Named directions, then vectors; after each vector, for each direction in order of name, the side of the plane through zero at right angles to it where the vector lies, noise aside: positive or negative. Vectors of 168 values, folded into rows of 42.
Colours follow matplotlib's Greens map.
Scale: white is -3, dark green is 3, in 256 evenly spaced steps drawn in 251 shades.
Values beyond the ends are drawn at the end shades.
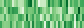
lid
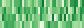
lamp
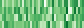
positive, positive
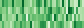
negative, negative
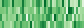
negative, negative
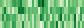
positive, negative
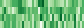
positive, negative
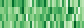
negative, negative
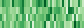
negative, negative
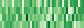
positive, positive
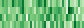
negative, negative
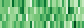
negative, negative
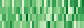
positive, positive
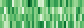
negative, positive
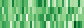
negative, negative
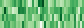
positive, negative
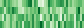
negative, positive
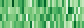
negative, negative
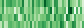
negative, negative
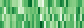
negative, positive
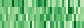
negative, negative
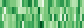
negative, positive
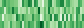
negative, positive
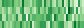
negative, negative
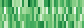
negative, positive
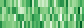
negative, positive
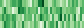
positive, negative
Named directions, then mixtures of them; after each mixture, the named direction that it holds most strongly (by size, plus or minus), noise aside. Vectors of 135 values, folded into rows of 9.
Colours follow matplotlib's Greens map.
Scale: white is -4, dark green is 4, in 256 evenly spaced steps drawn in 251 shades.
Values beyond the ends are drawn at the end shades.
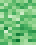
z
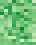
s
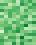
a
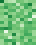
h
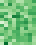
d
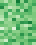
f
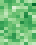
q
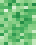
q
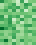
f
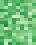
d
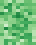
s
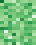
h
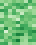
z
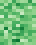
z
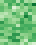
q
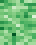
q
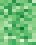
s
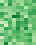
d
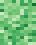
a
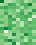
h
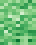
z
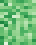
d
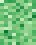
h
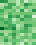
f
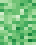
a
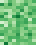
d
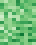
f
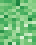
a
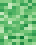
a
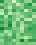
s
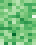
h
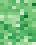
z
